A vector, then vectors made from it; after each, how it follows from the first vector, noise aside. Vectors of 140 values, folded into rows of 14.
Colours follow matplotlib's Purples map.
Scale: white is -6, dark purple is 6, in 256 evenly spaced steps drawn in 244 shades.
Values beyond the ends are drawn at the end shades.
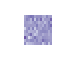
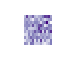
reversed, negated, scaled up.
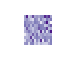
reversed, negated, scaled up.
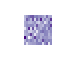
scaled up.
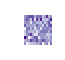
scaled up.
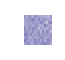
reversed, shrunk.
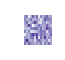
wrapped around, scaled up.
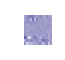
partly zeroed.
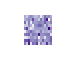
wrapped around, scaled up.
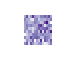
reversed, negated, scaled up.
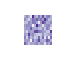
wrapped around, negated, scaled up.
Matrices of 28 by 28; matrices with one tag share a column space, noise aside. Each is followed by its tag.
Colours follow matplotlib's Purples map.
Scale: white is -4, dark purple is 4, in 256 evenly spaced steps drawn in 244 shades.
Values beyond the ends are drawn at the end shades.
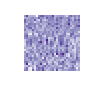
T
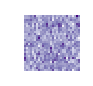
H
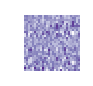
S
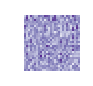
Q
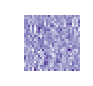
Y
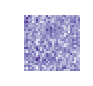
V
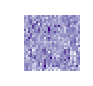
Y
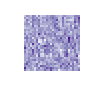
T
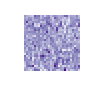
Y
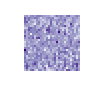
Y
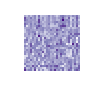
T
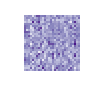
V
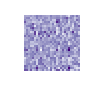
S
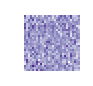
Q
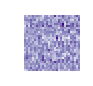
H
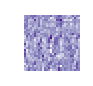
T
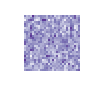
Q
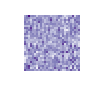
V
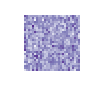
Q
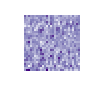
Y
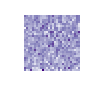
S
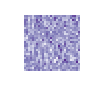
H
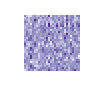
H
